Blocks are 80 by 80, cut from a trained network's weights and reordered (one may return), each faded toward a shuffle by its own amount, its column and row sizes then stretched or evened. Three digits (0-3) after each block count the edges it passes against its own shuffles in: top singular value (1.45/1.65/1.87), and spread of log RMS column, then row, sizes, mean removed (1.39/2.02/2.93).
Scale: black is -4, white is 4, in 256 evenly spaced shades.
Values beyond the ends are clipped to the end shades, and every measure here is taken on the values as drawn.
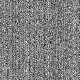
2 1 0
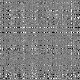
3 2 3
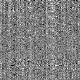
3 0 2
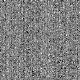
1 1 1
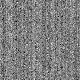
2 1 0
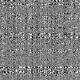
3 0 3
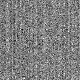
2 0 1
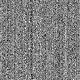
2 1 0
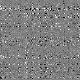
0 2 3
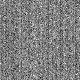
2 0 0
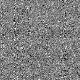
0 2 0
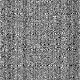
3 0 2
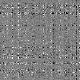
2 2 3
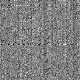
2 0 2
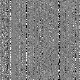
2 3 0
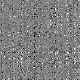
1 2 2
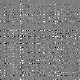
1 2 3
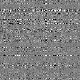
3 1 3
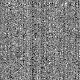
2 1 1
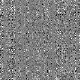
0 3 1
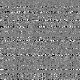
3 1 3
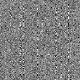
3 2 0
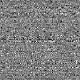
2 1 2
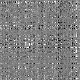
3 2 3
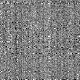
2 0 2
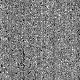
0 1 0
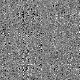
1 2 1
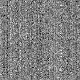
2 1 1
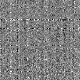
2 1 2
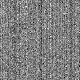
3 1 0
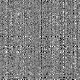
3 2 2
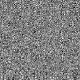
2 1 1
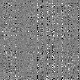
0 3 2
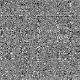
1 2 1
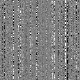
3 3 0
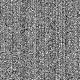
2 0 0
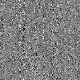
1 2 0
